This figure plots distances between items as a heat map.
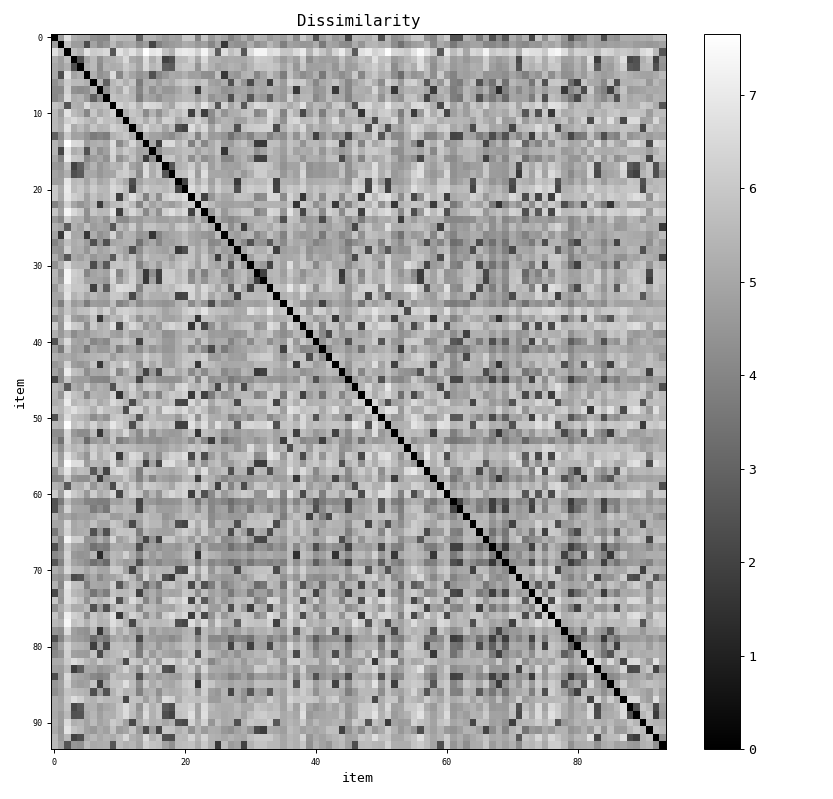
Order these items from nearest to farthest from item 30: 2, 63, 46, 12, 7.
7, 46, 63, 12, 2
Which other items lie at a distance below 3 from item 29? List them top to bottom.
2, 9, 25, 46, 59, 93
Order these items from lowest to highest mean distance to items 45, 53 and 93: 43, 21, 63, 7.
63, 7, 43, 21
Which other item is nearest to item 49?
82
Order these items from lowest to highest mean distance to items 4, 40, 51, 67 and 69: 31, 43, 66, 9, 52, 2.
52, 43, 66, 31, 9, 2
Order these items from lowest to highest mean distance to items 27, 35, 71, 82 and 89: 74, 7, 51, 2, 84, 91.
84, 7, 91, 74, 2, 51
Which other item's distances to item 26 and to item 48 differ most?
15
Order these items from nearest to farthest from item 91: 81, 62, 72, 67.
72, 67, 62, 81
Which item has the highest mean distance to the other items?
2
